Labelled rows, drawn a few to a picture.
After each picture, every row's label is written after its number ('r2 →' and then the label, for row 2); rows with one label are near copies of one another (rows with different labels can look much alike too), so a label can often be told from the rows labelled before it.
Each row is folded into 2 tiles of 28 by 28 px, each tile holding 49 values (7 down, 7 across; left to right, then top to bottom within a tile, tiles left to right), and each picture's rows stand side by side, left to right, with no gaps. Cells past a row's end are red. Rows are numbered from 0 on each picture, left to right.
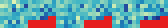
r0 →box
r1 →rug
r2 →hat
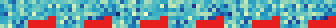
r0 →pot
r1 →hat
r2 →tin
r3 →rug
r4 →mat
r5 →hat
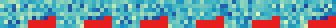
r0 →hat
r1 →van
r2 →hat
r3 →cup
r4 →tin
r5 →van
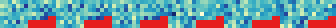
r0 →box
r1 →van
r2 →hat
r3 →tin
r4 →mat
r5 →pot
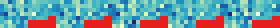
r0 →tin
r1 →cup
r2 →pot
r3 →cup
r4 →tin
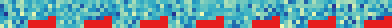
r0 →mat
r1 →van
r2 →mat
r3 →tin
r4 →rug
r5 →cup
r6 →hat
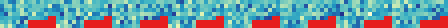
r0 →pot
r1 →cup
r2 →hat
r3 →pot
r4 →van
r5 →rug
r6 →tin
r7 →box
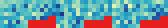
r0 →rug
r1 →mat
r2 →box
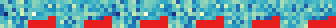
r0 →tin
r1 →hat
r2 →tin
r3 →tin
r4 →hat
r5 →van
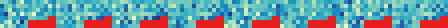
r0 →mat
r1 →hat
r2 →hat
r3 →rug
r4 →cup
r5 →cup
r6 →pot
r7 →rug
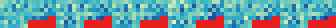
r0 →van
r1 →hat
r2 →hat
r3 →box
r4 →rug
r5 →hat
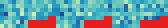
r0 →mat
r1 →tin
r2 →hat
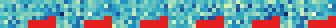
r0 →hat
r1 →tin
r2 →cup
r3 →van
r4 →box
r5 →tin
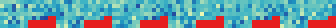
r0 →hat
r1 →pot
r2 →rug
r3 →tin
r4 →rug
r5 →cup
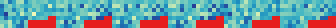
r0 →tin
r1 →rug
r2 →rug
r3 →rug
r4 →mat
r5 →rug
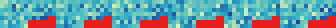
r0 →van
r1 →rug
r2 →box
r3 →pot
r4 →cup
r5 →rug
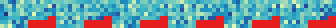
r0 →pot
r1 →hat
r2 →pot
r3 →hat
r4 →pot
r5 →box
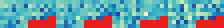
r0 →rug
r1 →rug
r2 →tin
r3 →hat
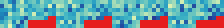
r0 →pot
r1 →box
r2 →rug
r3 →box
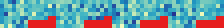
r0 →pot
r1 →van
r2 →pot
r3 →tin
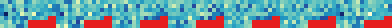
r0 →tin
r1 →pot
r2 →hat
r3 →rug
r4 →van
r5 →van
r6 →tin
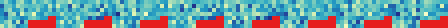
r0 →mat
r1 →van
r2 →tin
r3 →van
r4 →hat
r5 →mat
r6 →pot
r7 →tin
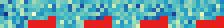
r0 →tin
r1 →van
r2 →van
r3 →mat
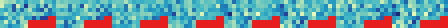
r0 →van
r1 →rug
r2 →hat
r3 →tin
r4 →tin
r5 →mat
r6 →box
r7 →mat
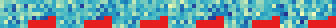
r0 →hat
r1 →box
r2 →pot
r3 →box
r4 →tin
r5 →mat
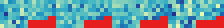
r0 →cup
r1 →van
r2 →rug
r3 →pot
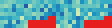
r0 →rug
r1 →cup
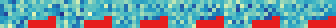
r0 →pot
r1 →tin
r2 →hat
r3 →van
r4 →box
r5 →van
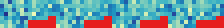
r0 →tin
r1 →cup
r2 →pot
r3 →cup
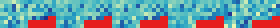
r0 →hat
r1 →rug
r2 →rug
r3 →van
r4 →pot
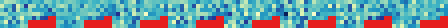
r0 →hat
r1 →rug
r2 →tin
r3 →hat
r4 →mat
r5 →tin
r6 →hat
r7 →pot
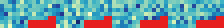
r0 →pot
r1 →mat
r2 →rug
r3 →hat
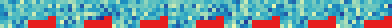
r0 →pot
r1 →hat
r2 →cup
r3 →rug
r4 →pot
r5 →pot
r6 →cup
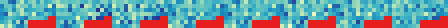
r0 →pot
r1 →rug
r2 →hat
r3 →cup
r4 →pot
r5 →pot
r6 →mat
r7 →box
